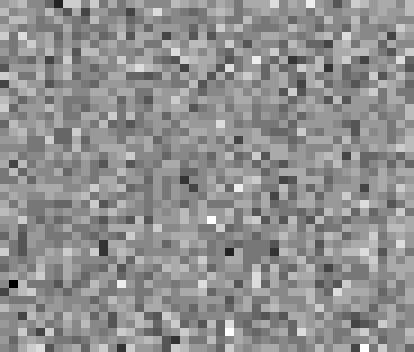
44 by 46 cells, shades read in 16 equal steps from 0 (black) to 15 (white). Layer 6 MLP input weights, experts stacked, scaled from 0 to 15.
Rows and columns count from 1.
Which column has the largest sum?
45
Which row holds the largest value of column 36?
39
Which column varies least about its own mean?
28
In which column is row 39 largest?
36
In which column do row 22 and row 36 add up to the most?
14
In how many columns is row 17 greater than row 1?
12
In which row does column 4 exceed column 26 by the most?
32
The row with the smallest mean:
21
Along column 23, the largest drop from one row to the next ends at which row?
11
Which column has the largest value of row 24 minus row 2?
27
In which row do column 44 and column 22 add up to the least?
5
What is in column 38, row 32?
9
